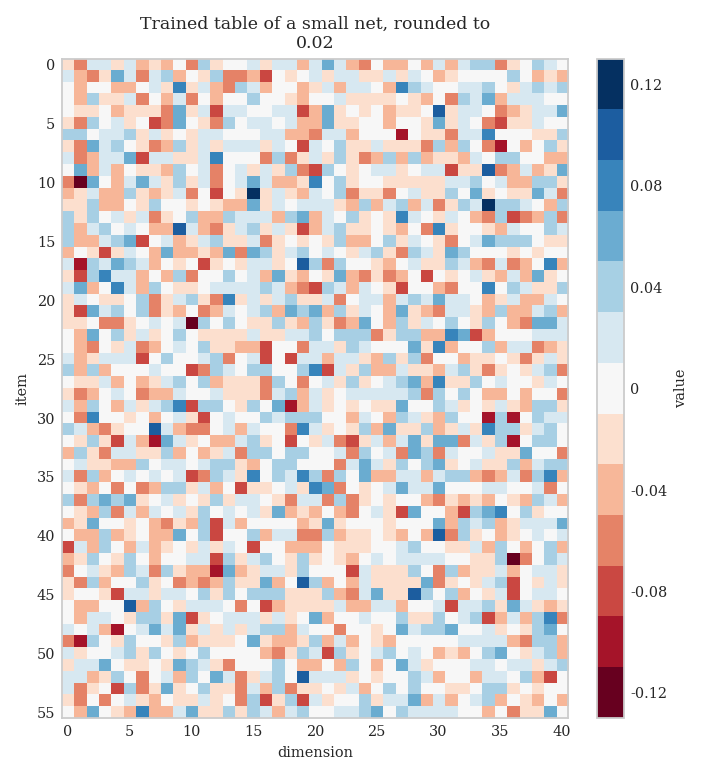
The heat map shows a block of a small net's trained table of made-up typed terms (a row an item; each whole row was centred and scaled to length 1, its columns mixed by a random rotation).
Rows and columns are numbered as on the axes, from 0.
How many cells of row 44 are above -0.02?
18
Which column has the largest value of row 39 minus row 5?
34
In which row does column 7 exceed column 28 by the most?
31
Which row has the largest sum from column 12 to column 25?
35
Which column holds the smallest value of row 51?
13
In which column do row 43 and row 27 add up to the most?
28
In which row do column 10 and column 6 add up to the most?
55
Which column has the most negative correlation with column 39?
37
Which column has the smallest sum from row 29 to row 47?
23
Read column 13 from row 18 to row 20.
0.04 0.02 0.08
